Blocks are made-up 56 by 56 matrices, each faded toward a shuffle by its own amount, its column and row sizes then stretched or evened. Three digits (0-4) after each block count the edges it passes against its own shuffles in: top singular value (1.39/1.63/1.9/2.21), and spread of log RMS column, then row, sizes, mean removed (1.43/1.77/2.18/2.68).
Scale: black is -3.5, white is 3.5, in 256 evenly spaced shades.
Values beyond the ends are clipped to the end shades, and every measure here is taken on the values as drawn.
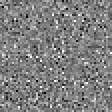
2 1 1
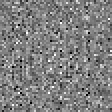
0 2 0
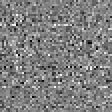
2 0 3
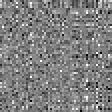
4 3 1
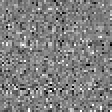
3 1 2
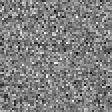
0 0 1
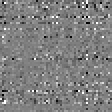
2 2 4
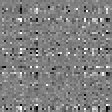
4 3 4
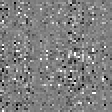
1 4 2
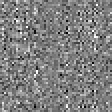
2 3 1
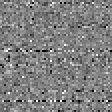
2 1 3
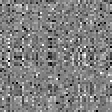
4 2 1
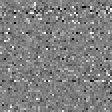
1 0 3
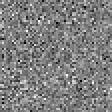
2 2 0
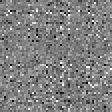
2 2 2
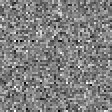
1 1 2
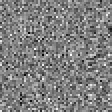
3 0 1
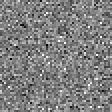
1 0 0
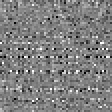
3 0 4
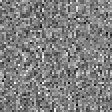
3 1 0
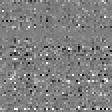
1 1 4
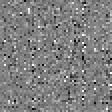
0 4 0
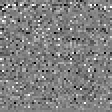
0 0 3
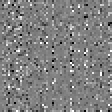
1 4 1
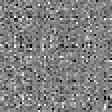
3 3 2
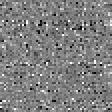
2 0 3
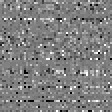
3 0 4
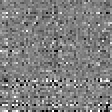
4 2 4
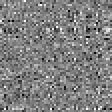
3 1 2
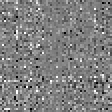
1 4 3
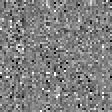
0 3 1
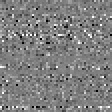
1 0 4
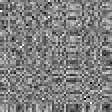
4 0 1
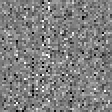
0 3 0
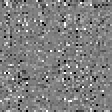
0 2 3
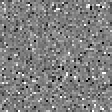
0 0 0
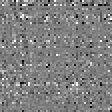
1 2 4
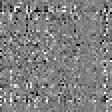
3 4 3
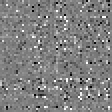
0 3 3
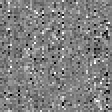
2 3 0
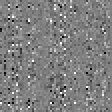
0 4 0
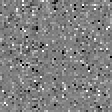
1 1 0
